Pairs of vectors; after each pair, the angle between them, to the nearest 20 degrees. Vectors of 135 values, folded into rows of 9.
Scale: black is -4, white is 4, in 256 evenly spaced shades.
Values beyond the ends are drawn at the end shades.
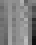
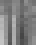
120 degrees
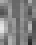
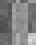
120 degrees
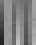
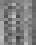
140 degrees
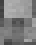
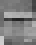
60 degrees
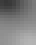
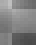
140 degrees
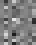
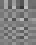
100 degrees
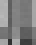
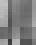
20 degrees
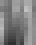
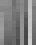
60 degrees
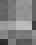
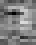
60 degrees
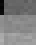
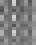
80 degrees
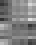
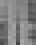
120 degrees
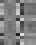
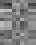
60 degrees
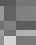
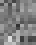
60 degrees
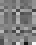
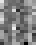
60 degrees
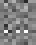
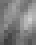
100 degrees
